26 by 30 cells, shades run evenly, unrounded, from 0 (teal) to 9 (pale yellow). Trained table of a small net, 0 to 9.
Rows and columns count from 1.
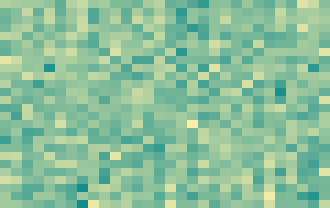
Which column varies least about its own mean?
22
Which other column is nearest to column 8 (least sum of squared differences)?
7
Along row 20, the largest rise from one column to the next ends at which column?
11
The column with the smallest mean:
17
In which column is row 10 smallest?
13
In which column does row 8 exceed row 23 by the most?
10
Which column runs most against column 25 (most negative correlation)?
29
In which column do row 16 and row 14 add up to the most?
18
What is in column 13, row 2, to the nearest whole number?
6
